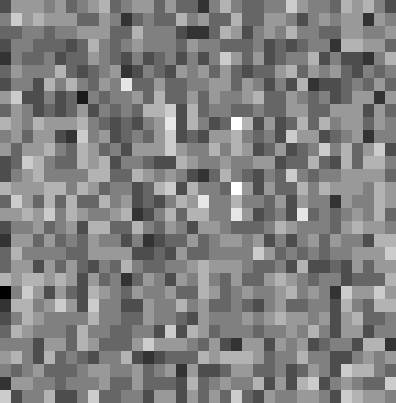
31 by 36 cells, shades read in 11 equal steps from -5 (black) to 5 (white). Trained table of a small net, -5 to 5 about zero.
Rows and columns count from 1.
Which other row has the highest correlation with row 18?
23
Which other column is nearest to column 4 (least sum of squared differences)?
25
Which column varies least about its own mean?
11
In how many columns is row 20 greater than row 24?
15
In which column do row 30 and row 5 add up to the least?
1
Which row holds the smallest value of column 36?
27
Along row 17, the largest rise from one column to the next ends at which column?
28
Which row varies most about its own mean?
10
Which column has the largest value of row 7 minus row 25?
12
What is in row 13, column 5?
0
